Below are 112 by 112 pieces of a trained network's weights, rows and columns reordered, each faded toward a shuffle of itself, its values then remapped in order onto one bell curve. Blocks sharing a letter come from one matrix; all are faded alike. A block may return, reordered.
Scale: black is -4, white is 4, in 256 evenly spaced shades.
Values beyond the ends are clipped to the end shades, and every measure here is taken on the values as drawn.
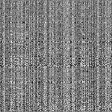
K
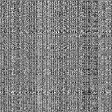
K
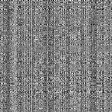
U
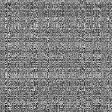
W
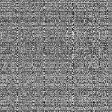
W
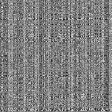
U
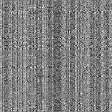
K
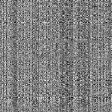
U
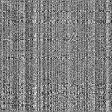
K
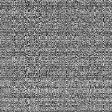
W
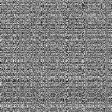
W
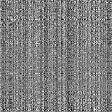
K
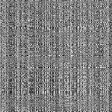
K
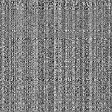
U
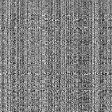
K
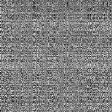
W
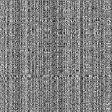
K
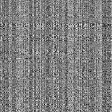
U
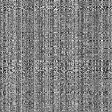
U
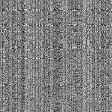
U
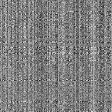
U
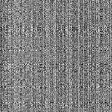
U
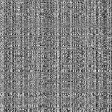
U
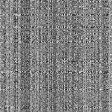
U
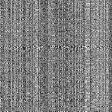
K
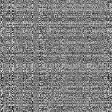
W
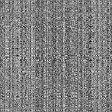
U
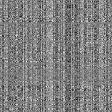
K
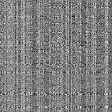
U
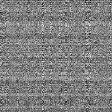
W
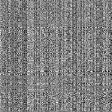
U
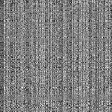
K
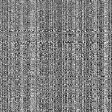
K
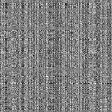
K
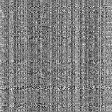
U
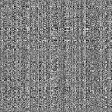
K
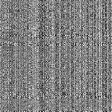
K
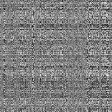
W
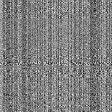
K
